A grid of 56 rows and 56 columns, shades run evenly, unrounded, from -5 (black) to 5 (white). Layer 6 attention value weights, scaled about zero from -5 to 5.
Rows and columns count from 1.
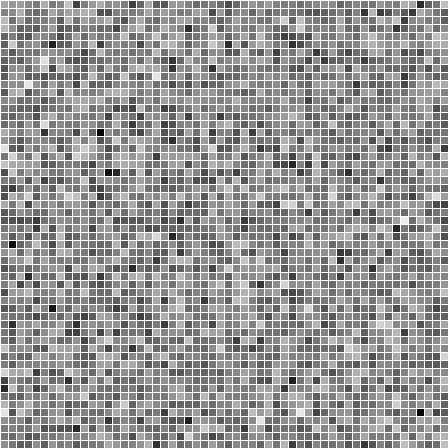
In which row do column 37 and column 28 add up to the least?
48
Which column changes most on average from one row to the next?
15
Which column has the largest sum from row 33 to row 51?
31
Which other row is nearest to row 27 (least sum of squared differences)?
46
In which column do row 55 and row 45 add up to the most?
56
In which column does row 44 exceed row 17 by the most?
13
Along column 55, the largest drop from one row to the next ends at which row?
26
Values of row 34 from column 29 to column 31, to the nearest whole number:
3 0 1
